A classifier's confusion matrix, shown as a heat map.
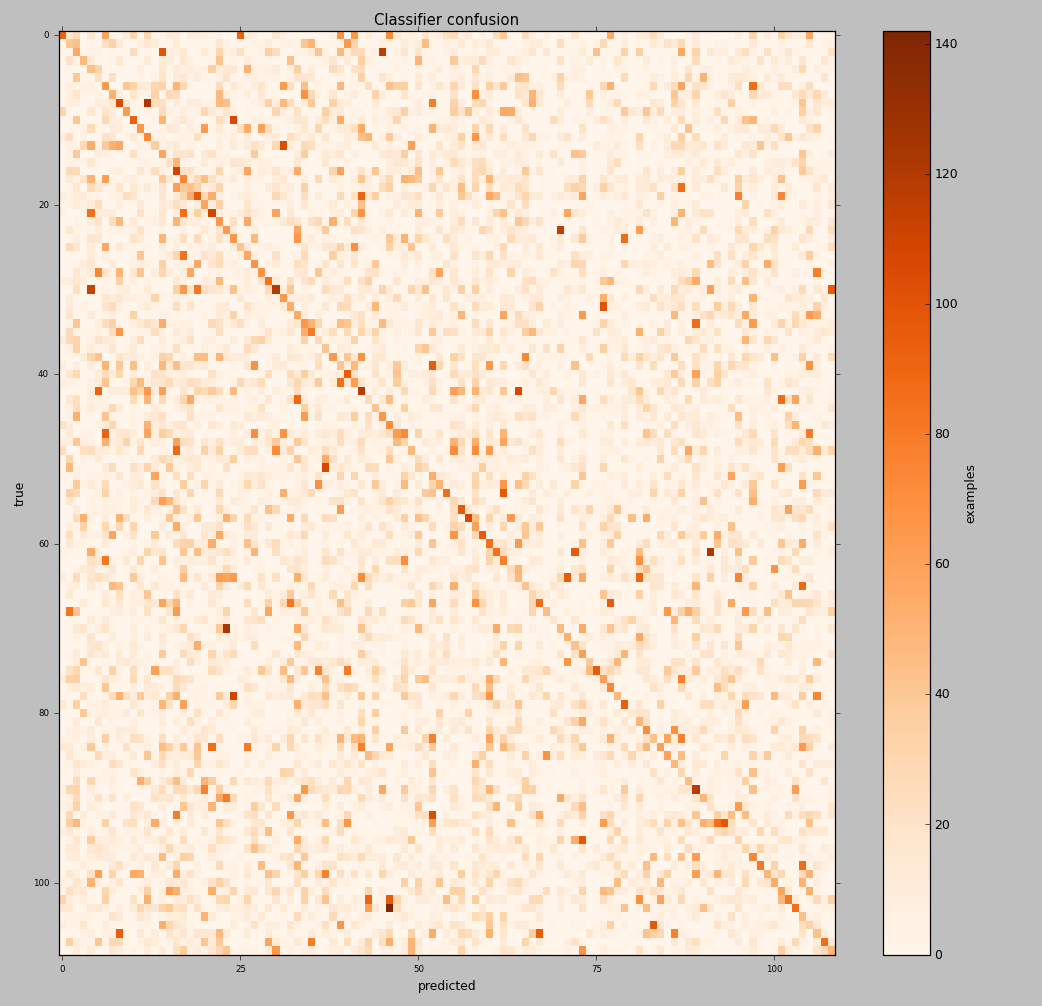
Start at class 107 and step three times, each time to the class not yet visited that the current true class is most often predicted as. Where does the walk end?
12
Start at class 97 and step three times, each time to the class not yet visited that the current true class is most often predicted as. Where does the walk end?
42
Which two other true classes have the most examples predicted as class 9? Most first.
6, 48
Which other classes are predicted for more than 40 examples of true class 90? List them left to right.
22, 23, 33, 70
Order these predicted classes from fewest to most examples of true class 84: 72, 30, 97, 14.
97, 72, 30, 14
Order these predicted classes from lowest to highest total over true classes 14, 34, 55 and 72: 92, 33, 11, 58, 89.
92, 11, 58, 33, 89
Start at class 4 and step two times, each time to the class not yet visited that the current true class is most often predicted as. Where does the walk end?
17
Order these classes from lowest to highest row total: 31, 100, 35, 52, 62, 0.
31, 52, 100, 62, 35, 0
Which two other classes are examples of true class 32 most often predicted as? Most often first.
76, 44
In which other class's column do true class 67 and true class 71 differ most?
77
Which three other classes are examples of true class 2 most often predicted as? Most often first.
45, 14, 87
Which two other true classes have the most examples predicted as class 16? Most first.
49, 92
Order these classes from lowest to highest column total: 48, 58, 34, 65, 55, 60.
65, 48, 55, 34, 60, 58
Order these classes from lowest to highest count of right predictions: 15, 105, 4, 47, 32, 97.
15, 105, 4, 32, 47, 97
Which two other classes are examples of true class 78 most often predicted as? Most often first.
24, 106
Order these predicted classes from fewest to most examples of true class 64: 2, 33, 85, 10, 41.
85, 41, 2, 10, 33
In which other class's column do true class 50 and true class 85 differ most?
68
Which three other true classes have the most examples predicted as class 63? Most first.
57, 9, 93
